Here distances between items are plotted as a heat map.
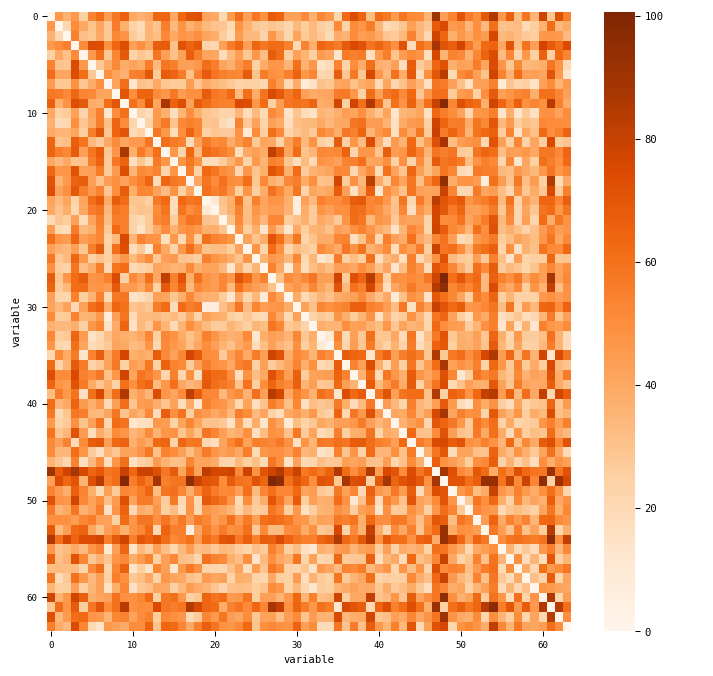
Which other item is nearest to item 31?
7
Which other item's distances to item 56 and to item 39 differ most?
60
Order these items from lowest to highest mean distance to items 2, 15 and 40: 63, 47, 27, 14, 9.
14, 63, 27, 9, 47
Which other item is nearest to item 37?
50
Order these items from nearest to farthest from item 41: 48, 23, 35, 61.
23, 35, 61, 48
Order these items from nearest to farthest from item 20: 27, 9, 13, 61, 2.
2, 27, 13, 9, 61
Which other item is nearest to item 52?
8
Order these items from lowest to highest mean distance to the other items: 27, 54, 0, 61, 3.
0, 27, 3, 61, 54
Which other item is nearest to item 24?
12
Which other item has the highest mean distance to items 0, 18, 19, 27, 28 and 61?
47
